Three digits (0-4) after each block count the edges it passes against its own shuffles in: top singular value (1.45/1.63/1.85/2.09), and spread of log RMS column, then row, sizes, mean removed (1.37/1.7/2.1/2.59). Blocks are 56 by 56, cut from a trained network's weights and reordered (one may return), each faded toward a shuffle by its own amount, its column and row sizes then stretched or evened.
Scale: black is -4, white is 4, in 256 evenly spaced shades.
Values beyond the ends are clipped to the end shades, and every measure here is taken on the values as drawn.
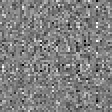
3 3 2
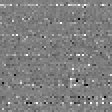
1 0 3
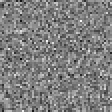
3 1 1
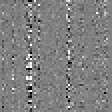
3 4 1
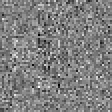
2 3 0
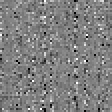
0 4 1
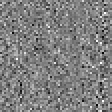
2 3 0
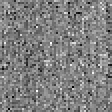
1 0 1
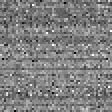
2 0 1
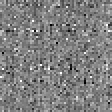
1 0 2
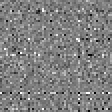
3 2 3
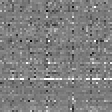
3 2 3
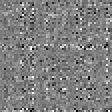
3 3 4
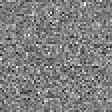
2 0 2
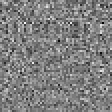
2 1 2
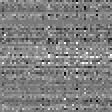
4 2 4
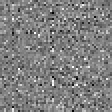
1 3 2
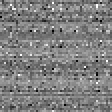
3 1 2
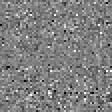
0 2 2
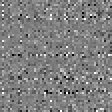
2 3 4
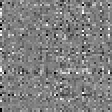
3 4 3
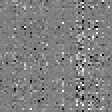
1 4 2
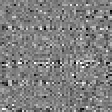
3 2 4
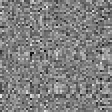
4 3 1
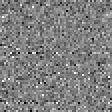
0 0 2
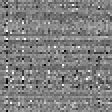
3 3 2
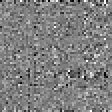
0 3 3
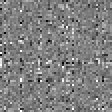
2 4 2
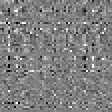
4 2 4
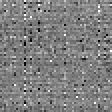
2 3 0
